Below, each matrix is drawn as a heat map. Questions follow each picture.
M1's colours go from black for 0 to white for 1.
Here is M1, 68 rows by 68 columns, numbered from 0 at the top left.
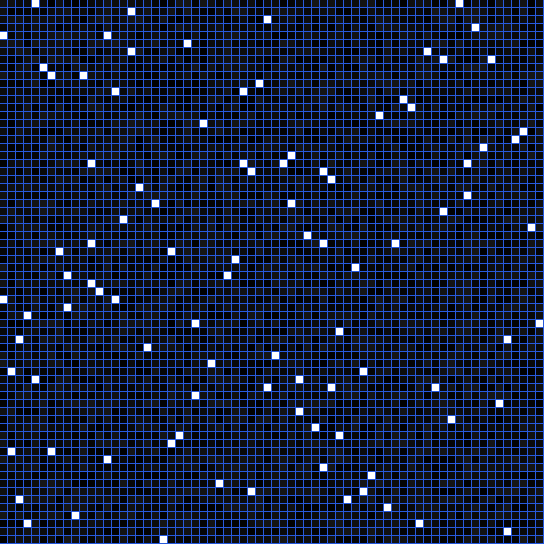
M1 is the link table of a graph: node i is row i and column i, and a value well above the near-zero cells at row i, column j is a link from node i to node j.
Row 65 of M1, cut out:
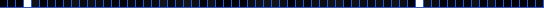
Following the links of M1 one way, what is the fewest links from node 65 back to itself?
5
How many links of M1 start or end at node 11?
5
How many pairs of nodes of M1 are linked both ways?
3
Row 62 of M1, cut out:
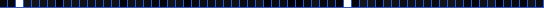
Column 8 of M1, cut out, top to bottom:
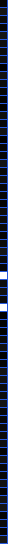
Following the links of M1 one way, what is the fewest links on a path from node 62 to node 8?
5
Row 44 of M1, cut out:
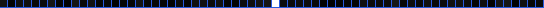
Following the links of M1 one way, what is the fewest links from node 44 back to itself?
7
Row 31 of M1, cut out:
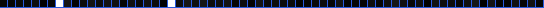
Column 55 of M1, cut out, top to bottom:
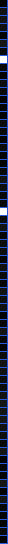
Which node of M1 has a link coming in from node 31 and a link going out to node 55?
node 7
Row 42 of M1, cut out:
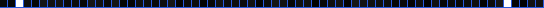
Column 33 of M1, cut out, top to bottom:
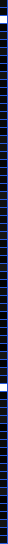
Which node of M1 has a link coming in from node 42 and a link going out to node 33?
node 2
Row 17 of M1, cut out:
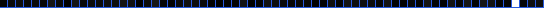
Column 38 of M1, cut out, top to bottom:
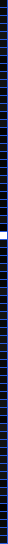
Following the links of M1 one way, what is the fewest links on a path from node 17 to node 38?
6
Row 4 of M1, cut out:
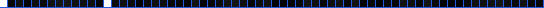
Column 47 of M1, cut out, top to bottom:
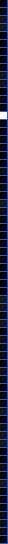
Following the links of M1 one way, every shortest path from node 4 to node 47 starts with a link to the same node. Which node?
node 13
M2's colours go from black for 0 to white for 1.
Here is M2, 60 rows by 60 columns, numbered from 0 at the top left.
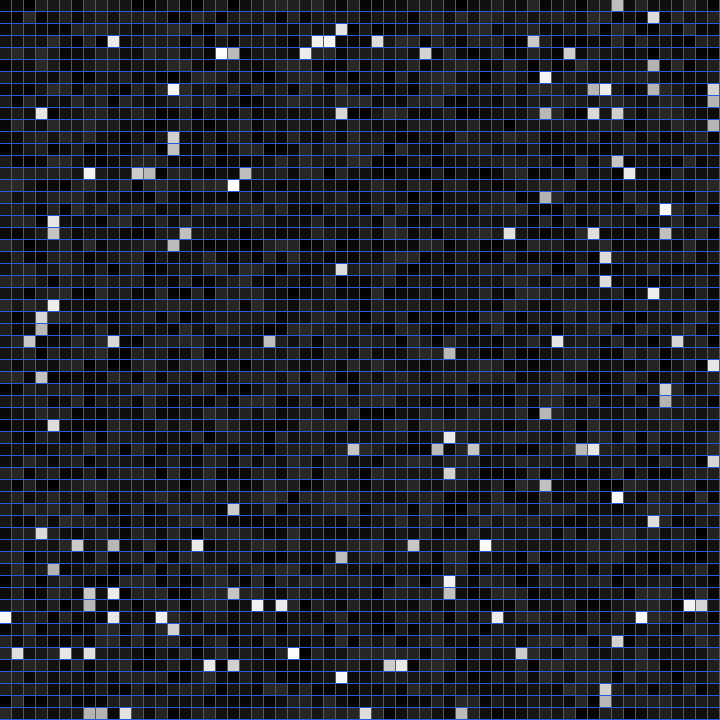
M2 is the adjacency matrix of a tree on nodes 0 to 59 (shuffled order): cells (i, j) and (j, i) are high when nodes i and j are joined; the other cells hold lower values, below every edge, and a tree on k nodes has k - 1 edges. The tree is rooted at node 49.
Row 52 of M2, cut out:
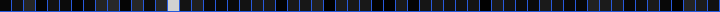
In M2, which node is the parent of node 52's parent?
7
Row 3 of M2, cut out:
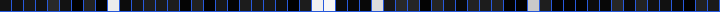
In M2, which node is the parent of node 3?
9
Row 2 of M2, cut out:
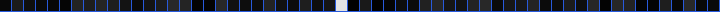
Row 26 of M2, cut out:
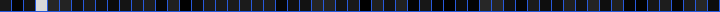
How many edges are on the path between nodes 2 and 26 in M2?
4
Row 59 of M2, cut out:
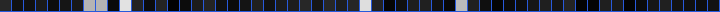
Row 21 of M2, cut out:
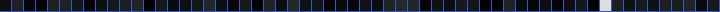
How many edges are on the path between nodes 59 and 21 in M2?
3
